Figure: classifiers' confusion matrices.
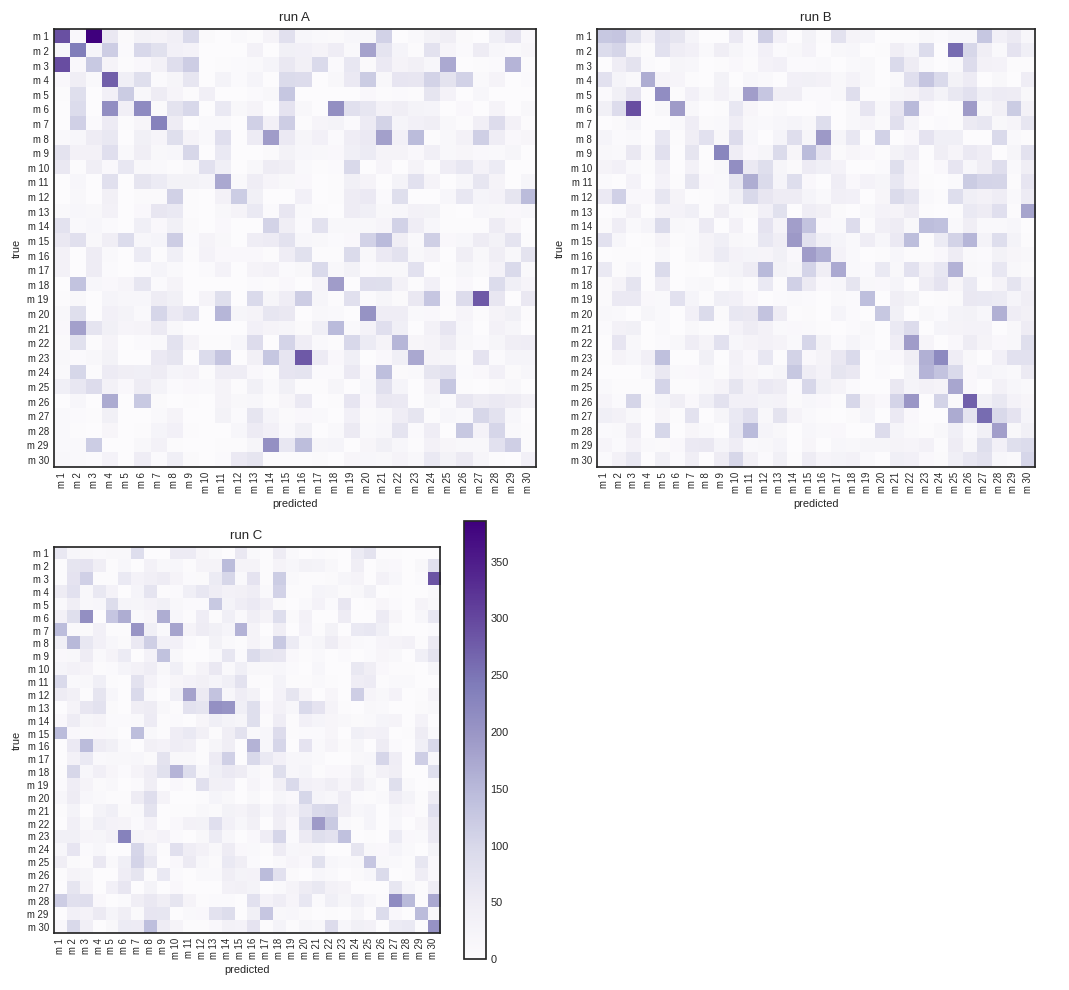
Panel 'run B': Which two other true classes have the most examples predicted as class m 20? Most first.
m 8, m 28
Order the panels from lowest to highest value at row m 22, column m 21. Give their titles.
run A, run B, run C
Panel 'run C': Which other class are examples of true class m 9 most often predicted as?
m 16
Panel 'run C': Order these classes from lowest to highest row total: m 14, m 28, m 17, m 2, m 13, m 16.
m 14, m 2, m 17, m 16, m 13, m 28
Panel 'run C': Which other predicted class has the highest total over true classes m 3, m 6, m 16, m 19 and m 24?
m 30
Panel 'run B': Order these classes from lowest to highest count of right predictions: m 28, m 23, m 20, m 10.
m 20, m 23, m 28, m 10
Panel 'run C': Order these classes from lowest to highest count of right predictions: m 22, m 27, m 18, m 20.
m 27, m 18, m 20, m 22
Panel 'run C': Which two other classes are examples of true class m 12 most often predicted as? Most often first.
m 11, m 13
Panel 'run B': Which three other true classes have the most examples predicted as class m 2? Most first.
m 1, m 12, m 6
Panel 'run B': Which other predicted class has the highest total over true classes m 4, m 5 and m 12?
m 11
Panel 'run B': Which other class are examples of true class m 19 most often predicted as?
m 6
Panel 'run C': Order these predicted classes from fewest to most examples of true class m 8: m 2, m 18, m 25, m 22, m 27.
m 25, m 27, m 22, m 18, m 2
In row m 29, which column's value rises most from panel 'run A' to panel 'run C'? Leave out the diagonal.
m 17
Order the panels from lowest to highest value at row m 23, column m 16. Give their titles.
run C, run B, run A
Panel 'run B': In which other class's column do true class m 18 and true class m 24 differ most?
m 23
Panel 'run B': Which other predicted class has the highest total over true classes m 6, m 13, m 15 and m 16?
m 26
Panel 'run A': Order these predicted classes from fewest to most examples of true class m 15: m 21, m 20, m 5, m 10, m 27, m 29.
m 10, m 27, m 29, m 5, m 20, m 21
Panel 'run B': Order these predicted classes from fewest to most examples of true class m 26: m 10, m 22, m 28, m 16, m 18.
m 16, m 10, m 28, m 18, m 22
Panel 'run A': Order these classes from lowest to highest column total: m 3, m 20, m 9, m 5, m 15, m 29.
m 5, m 9, m 29, m 3, m 20, m 15
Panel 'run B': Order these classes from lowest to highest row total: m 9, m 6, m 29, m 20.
m 29, m 20, m 9, m 6
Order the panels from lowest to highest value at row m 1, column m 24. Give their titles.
run B, run A, run C
